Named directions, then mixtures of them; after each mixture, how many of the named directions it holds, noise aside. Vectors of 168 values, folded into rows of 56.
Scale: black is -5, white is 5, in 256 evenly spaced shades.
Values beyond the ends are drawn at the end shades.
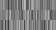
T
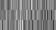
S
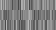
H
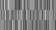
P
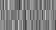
one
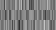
three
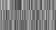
three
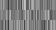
one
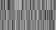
two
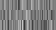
four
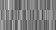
one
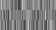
three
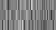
two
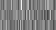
three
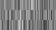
three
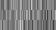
one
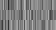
two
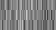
one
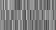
one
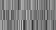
three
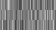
two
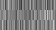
three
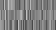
two
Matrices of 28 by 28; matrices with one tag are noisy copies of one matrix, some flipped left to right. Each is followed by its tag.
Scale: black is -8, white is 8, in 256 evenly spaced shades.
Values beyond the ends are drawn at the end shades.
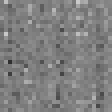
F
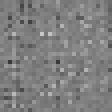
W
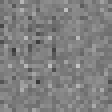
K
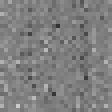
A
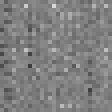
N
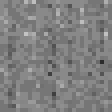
F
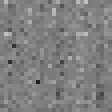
F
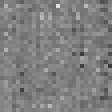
N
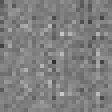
W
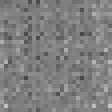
A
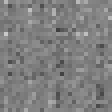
F
